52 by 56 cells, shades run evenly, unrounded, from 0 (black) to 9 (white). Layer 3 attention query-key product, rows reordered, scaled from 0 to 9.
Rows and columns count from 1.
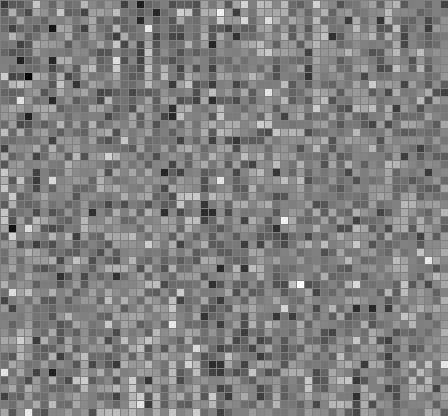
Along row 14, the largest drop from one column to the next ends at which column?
50
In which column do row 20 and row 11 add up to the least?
51
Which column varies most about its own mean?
28
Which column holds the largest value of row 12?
34
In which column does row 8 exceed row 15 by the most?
15
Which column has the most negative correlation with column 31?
16
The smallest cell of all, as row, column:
10, 4
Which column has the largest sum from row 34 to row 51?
22
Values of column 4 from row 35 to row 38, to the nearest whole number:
6 5 7 4
